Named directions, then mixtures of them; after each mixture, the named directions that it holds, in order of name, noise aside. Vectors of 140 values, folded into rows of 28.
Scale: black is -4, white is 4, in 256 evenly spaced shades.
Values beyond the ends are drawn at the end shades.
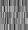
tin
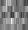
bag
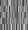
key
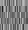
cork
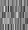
bag, key, tin.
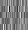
cork, key, tin.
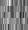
bag, cork, tin.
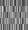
cork.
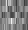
bag.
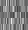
bag, cork, tin.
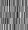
cork, key, tin.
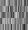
bag, key.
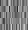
key.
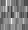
bag.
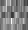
bag.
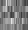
bag.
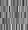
key.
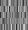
key.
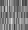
bag, key, tin.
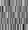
cork, key.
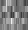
bag.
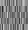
cork.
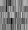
bag, key.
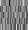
cork, key, tin.
